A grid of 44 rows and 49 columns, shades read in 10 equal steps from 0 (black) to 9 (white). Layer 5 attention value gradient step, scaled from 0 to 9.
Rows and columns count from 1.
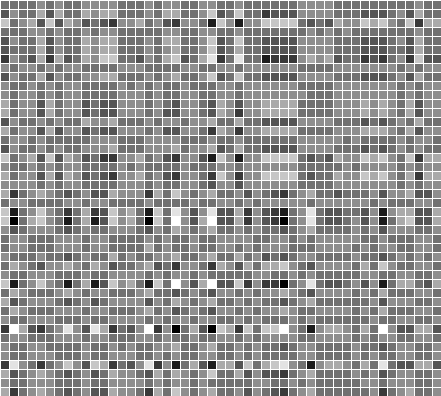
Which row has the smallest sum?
7
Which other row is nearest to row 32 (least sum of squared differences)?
25
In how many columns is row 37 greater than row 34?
25
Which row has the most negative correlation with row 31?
27
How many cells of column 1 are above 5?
13
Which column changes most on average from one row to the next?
24
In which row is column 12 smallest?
18
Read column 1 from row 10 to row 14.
5 5 6 6 3
